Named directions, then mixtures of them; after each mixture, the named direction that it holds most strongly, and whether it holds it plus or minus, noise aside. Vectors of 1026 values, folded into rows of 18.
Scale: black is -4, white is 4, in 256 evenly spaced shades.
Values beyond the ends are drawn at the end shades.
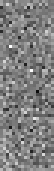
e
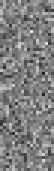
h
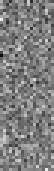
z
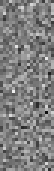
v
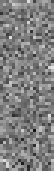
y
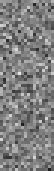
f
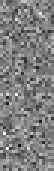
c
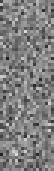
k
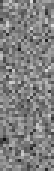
z, minus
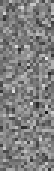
v, plus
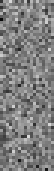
z, minus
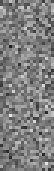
v, plus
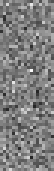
e, plus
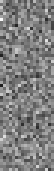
z, plus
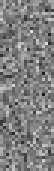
h, plus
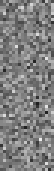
v, plus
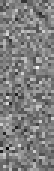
c, minus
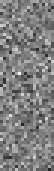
f, plus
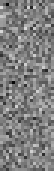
e, minus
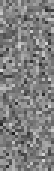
h, plus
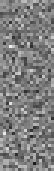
c, plus
